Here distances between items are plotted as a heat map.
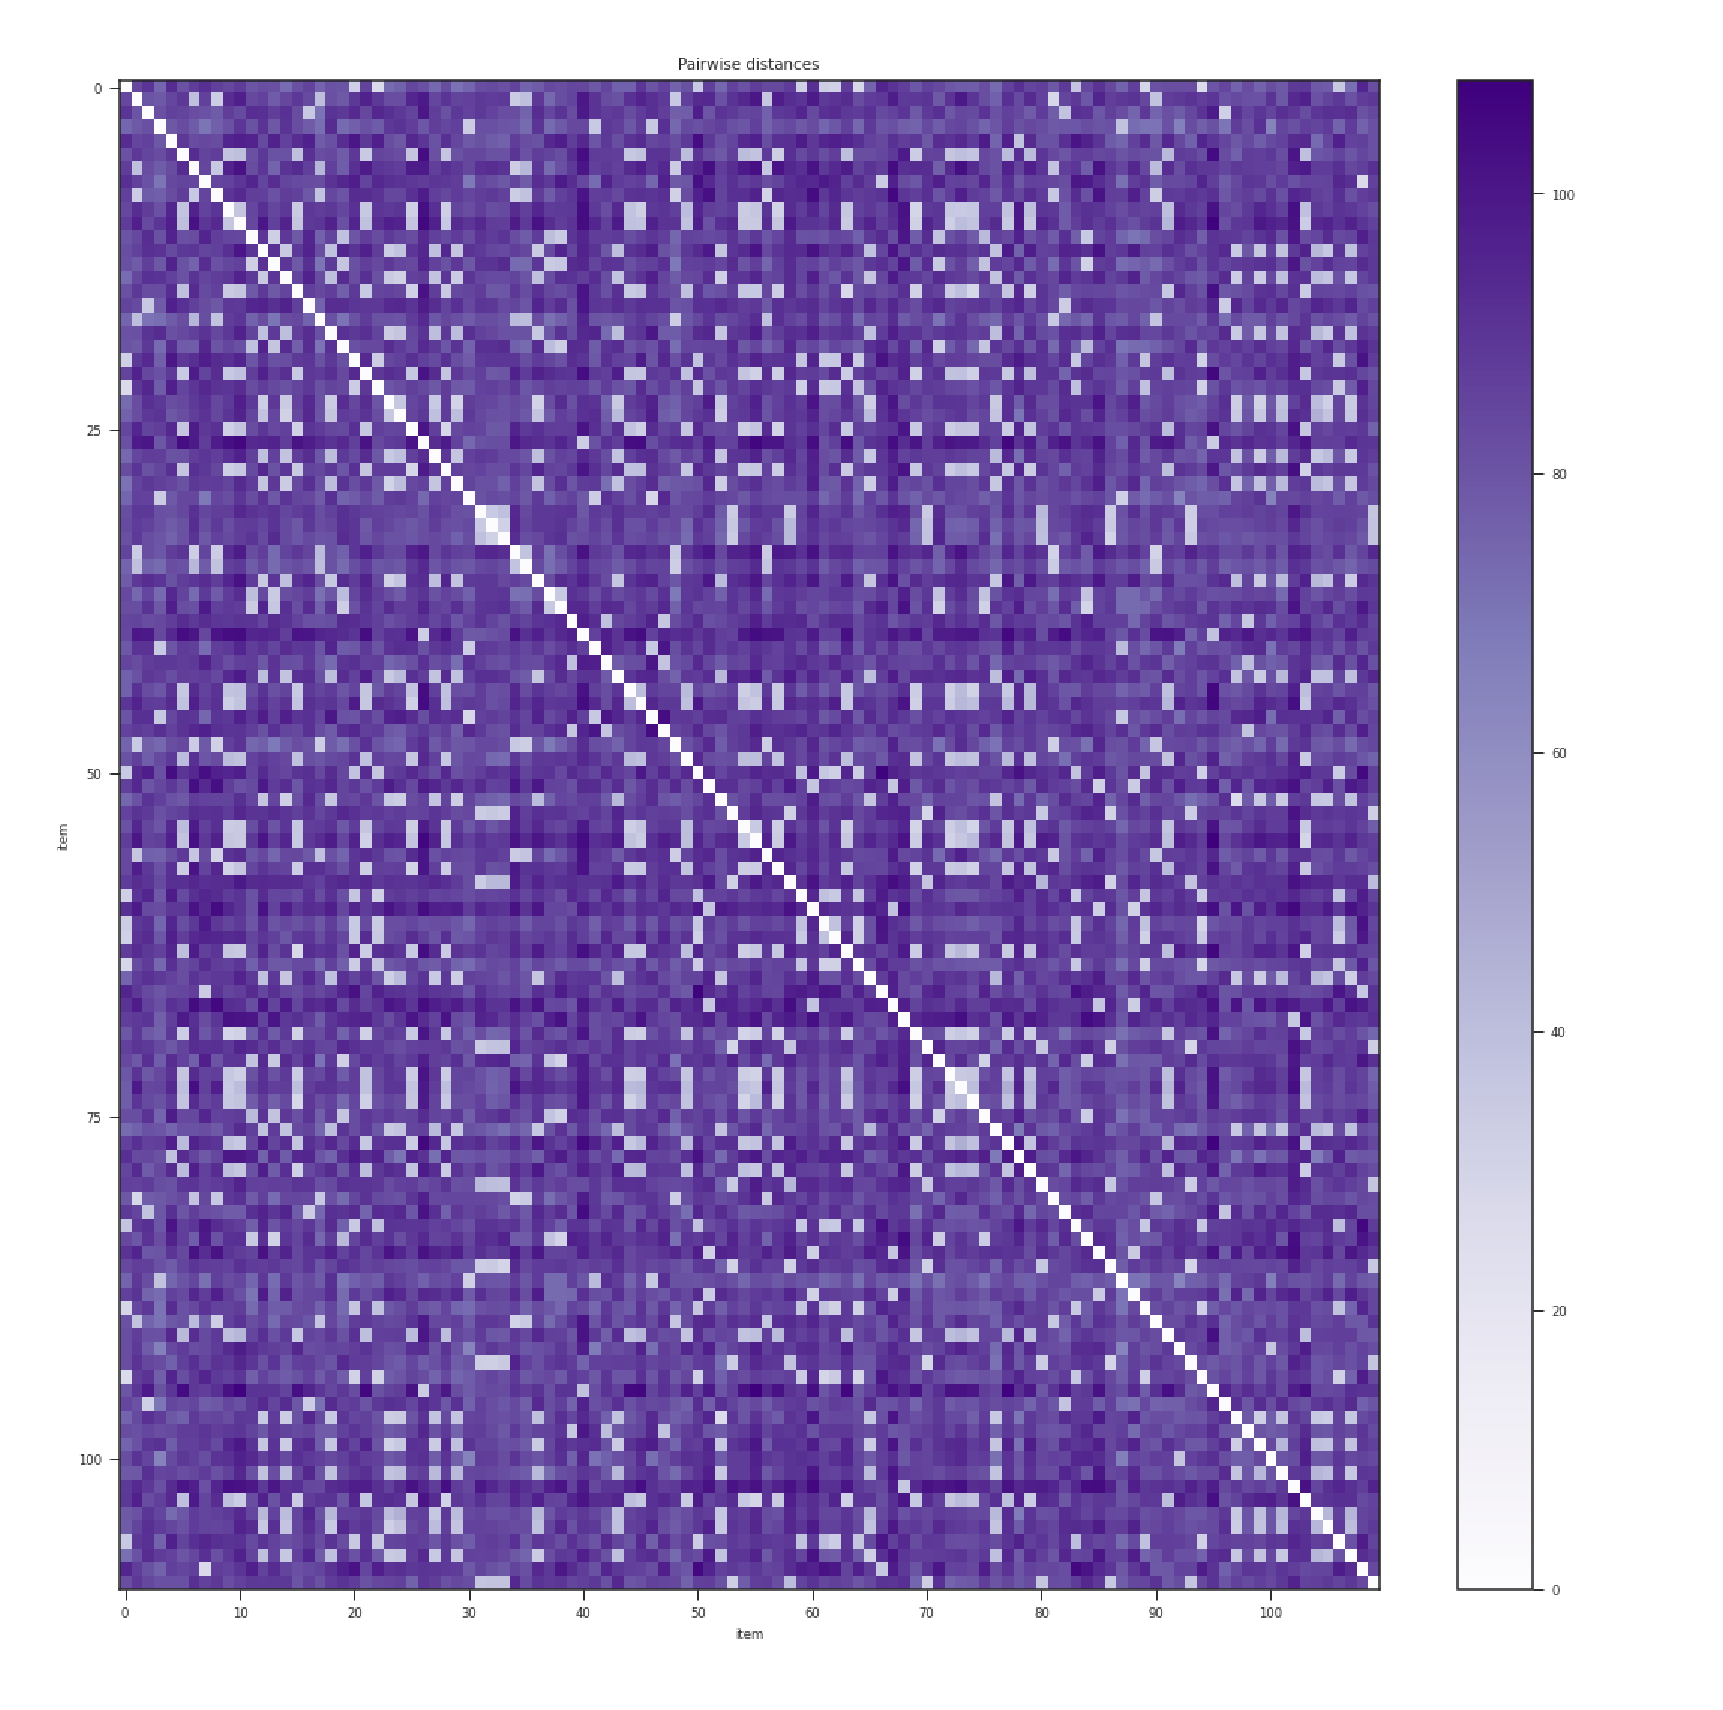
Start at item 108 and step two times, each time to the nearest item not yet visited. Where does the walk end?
66
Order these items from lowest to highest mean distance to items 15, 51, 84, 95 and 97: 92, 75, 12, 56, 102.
75, 12, 56, 92, 102
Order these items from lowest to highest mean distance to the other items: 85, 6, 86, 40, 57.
57, 86, 6, 85, 40
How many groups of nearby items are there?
15
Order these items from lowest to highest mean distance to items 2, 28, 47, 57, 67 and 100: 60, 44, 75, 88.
44, 88, 60, 75
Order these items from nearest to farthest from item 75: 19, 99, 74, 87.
19, 87, 74, 99
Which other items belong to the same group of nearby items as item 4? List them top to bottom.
78
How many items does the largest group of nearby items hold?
22
